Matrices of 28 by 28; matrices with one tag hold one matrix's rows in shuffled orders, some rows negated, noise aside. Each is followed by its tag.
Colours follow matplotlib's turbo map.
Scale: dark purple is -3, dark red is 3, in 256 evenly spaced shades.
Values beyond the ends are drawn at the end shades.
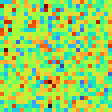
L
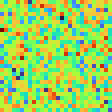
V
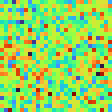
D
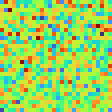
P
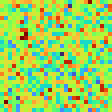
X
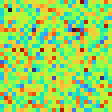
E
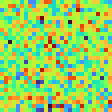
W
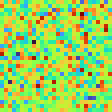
E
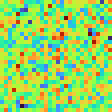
X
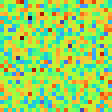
V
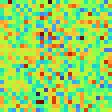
W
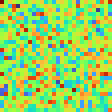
P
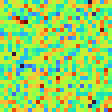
X
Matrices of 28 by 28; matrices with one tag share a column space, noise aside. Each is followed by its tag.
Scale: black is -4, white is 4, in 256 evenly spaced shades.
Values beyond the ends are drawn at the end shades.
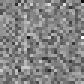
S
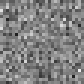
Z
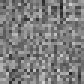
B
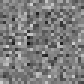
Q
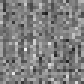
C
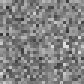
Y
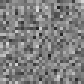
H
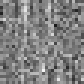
B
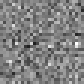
Q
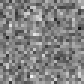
Z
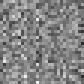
Z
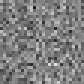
H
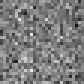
Z
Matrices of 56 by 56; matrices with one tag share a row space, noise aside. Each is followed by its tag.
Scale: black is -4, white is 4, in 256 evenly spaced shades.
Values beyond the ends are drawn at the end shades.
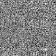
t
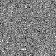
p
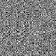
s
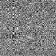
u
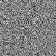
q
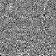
p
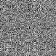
q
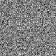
p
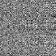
t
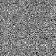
t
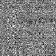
u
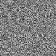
q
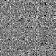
t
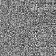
t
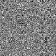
p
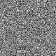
p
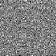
p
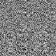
p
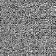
t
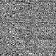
u
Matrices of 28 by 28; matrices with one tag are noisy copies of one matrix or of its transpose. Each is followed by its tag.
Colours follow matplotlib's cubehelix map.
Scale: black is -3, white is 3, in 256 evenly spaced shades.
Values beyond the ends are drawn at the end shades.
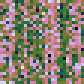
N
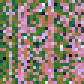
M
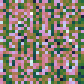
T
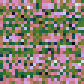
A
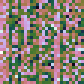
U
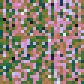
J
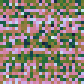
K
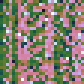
M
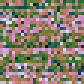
K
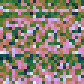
M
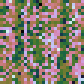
N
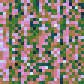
U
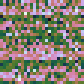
N
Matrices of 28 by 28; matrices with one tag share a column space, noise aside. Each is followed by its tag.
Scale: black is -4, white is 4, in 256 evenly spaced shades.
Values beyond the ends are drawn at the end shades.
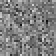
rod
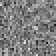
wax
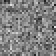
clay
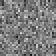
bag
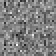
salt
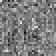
clay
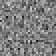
wax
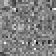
wax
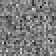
wax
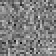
wax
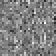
salt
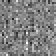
clay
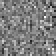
wax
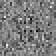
salt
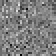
bag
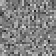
bag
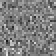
wax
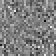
bag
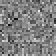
rod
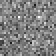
wax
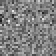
rod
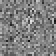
rod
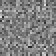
bag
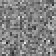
wax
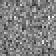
wax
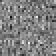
wax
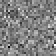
bag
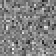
wax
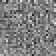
rod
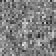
salt
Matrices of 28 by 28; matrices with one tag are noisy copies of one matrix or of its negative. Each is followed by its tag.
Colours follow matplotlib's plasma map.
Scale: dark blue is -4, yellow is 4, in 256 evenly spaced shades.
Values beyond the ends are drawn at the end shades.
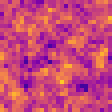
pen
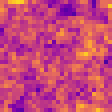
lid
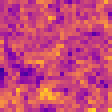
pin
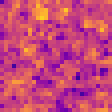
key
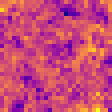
lid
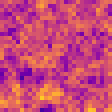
pin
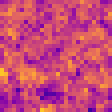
pin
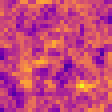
pen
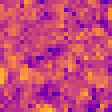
pin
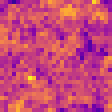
lid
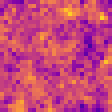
lid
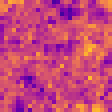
lid
